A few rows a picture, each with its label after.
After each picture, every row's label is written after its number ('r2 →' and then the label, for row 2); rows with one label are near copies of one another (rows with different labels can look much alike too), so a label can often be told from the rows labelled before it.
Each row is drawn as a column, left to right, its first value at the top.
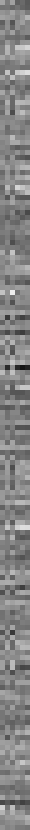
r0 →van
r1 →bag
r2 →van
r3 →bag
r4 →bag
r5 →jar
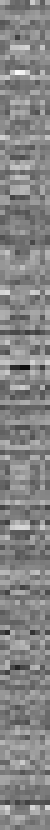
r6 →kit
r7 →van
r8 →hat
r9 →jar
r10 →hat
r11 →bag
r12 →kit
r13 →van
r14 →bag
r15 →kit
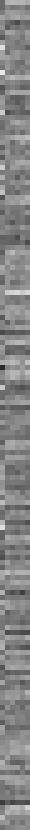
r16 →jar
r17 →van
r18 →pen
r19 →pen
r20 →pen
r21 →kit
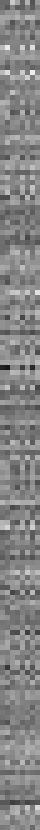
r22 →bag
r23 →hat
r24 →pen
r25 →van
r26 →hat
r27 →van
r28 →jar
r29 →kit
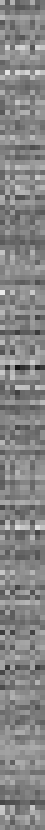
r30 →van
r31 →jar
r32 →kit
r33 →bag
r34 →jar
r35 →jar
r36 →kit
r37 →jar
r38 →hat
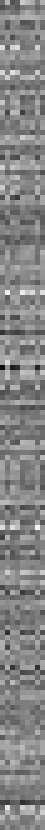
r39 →bag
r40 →kit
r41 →jar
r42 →hat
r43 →pen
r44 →pen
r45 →pen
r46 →jar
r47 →van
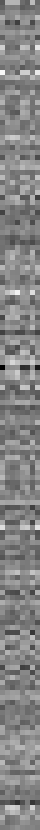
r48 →jar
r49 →kit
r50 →kit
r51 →pen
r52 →hat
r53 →hat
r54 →kit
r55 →jar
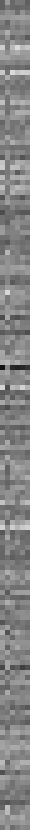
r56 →hat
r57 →van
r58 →jar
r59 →hat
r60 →hat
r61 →jar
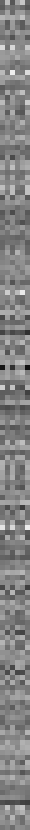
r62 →bag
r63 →pen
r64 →jar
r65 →van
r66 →pen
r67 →bag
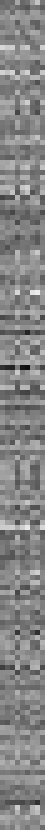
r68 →hat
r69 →bag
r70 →jar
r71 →van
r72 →bag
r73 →bag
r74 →van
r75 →van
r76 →hat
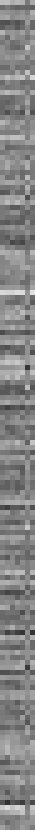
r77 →pen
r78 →pen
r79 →kit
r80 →kit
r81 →van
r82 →hat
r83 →van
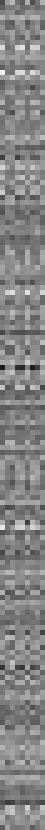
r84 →jar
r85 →pen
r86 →van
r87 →jar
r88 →jar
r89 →kit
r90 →jar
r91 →jar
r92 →kit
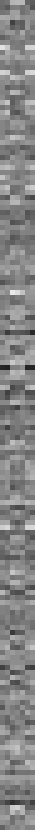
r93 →jar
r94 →bag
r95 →pen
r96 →pen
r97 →kit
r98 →bag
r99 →bag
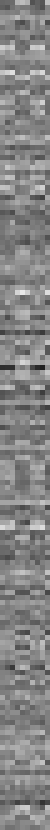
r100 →bag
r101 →hat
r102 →jar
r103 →pen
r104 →kit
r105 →kit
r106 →jar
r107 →hat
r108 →bag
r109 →pen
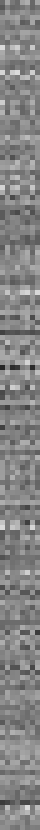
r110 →bag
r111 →pen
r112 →hat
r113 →hat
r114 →van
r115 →kit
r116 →hat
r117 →van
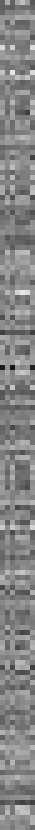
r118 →bag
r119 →van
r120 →hat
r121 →van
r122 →van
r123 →van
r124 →jar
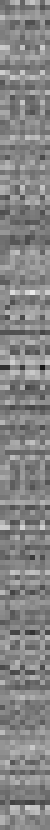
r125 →jar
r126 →hat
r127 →kit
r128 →van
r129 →bag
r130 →kit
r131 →pen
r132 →kit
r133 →bag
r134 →kit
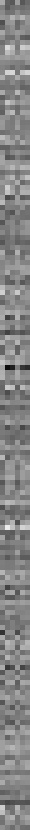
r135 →kit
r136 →bag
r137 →jar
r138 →kit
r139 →jar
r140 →jar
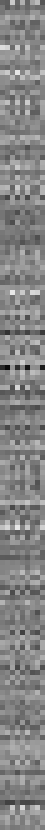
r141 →bag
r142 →bag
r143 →pen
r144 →hat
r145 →kit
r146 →bag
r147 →pen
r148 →van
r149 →bag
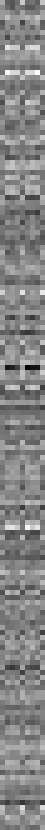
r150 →pen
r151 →jar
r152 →hat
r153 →jar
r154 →pen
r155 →bag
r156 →hat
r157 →jar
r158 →pen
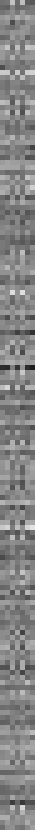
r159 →jar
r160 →hat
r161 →pen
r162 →hat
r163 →van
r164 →jar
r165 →bag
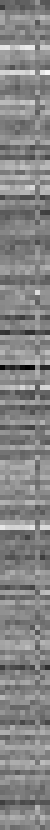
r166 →bag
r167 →bag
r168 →jar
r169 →hat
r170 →hat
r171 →bag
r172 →bag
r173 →kit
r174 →jar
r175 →hat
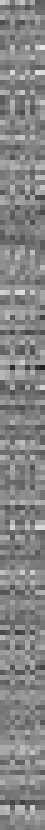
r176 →pen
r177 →kit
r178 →bag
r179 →kit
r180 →pen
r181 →bag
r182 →van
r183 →jar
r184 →hat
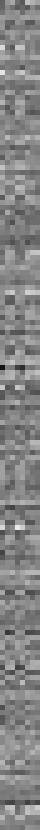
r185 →jar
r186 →kit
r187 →kit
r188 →hat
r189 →jar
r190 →kit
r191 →van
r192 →van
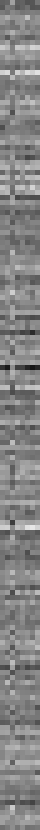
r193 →hat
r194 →jar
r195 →van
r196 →hat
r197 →bag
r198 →jar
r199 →bag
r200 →hat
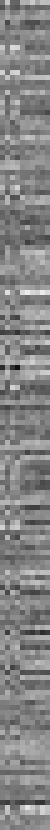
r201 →bag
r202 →pen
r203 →hat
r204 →bag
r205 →pen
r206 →kit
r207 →kit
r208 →van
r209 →van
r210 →van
